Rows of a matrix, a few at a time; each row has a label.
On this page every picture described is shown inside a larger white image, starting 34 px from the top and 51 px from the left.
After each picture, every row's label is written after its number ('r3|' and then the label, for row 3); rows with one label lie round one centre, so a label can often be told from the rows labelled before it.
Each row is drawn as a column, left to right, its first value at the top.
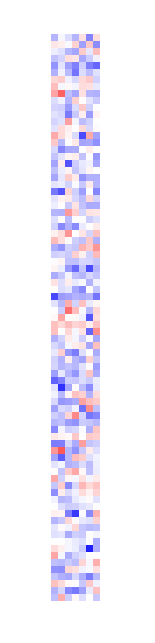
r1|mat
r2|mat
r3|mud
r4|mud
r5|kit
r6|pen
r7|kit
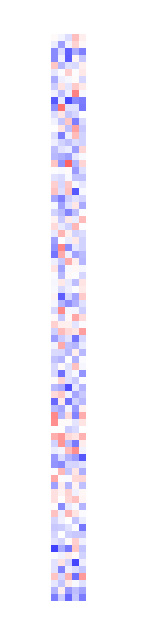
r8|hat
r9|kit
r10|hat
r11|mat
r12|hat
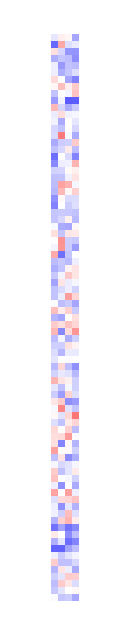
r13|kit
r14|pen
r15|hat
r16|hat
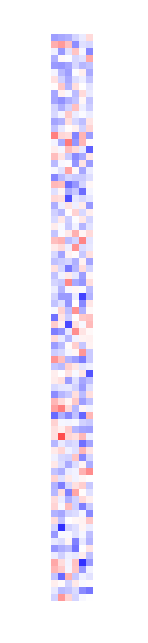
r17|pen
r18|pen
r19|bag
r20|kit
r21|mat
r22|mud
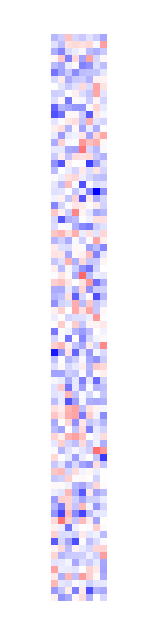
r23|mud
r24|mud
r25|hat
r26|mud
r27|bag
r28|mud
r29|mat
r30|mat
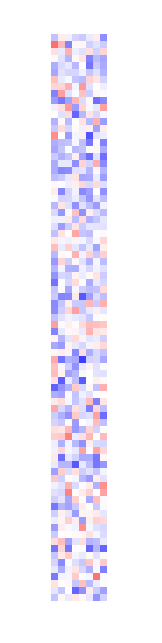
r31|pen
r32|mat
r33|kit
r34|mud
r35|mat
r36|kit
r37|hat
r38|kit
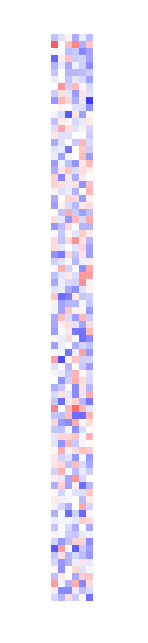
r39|pen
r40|mat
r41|mud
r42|pen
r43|bag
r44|hat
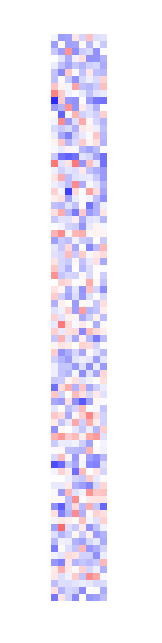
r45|hat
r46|mud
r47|kit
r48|hat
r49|mud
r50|hat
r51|hat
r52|kit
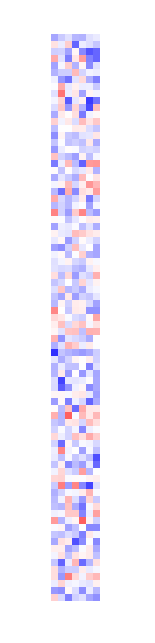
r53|mud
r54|mat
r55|hat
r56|kit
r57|mud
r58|hat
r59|hat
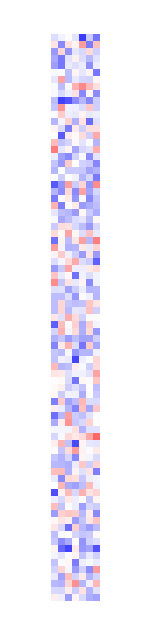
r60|bag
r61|kit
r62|hat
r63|mat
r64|pen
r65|kit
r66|pen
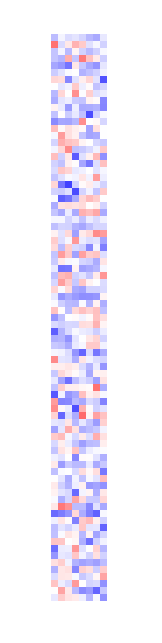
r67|pen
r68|bag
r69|bag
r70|mat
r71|mud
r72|mud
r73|mud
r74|hat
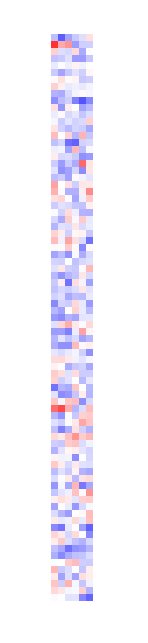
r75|pen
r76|pen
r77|pen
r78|kit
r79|hat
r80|hat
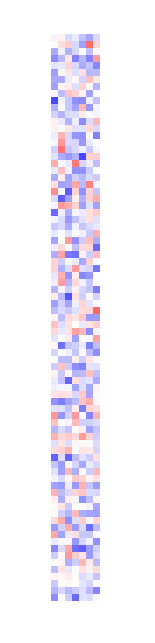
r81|hat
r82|bag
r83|mat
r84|hat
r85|kit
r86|pen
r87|mud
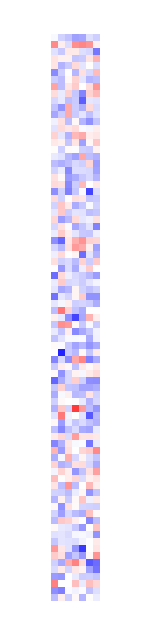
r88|mat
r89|mud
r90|kit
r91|pen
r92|pen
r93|mat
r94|mat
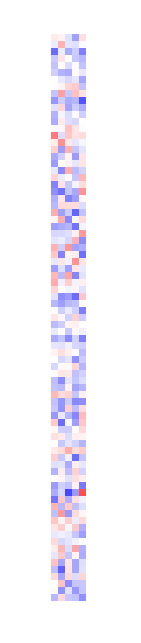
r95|bag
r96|mat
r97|bag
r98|mat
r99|hat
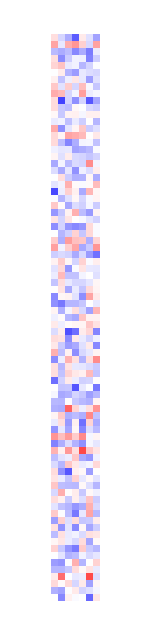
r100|mat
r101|hat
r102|pen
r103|pen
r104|mat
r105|hat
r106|pen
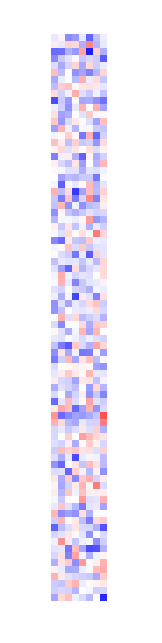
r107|hat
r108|bag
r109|pen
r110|mat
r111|kit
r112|pen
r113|kit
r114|hat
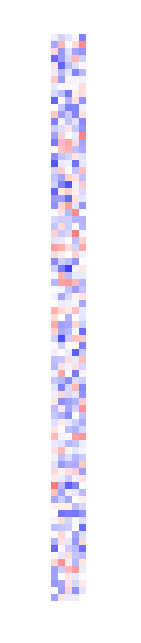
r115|kit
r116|bag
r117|bag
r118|mud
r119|pen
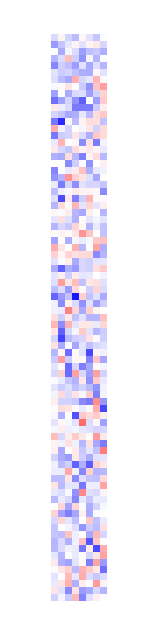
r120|kit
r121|bag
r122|mud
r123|bag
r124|hat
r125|mud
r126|pen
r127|mat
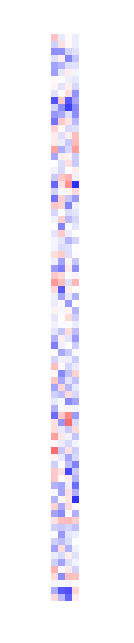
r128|bag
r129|mud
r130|hat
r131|bag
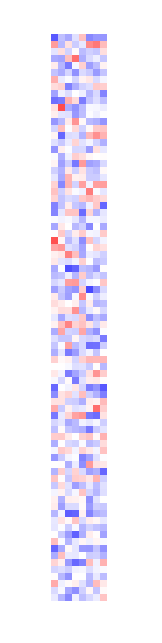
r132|pen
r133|kit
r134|mud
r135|mud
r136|hat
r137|pen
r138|pen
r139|pen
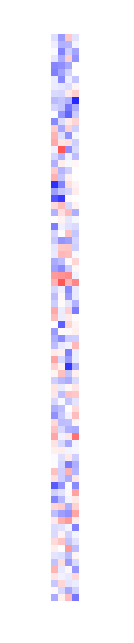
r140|bag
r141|bag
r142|mud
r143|hat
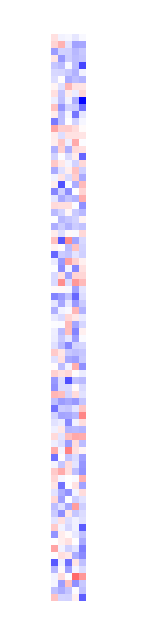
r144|mat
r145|bag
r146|mat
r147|bag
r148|hat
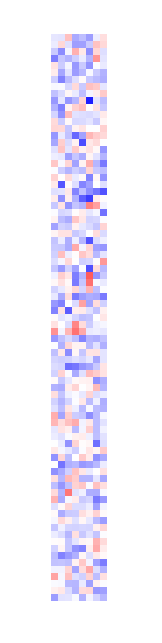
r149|hat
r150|bag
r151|hat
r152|kit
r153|kit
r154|bag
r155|mat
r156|mat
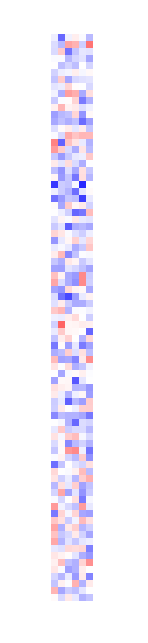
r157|bag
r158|kit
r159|mat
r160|mat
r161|bag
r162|pen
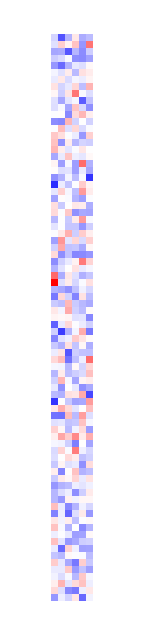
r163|bag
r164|pen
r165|mud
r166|mat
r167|hat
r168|pen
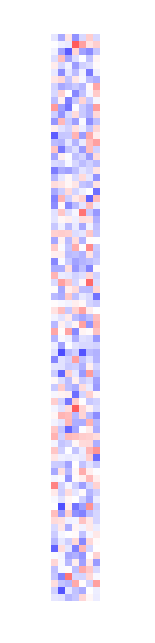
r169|kit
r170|mud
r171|hat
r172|pen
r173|mud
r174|bag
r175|mat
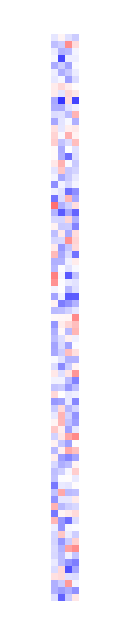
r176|bag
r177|hat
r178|mat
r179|mat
